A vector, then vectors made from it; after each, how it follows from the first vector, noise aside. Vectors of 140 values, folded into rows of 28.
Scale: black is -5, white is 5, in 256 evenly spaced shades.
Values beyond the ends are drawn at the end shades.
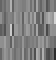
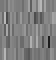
wrapped around, partly zeroed.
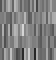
wrapped around, negated.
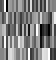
wrapped around, scaled up.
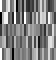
wrapped around, negated, scaled up.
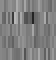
wrapped around, partly zeroed.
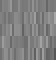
shrunk.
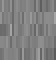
shrunk.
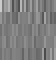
reversed, negated, partly zeroed.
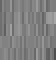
shrunk.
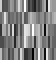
wrapped around, negated, scaled up.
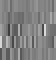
reversed, partly zeroed.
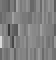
reversed, partly zeroed.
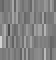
reversed, partly zeroed.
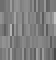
shrunk.
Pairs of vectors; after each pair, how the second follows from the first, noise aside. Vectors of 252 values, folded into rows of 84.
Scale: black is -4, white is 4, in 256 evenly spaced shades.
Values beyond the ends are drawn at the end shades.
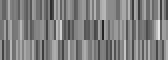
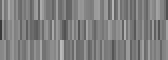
wrapped around, negated, shrunk.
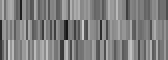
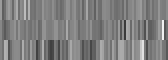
wrapped around, negated, partly zeroed.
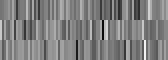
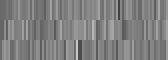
wrapped around, negated, shrunk.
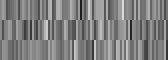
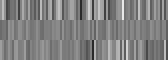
partly zeroed.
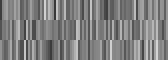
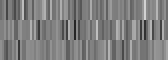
wrapped around, negated, partly zeroed.
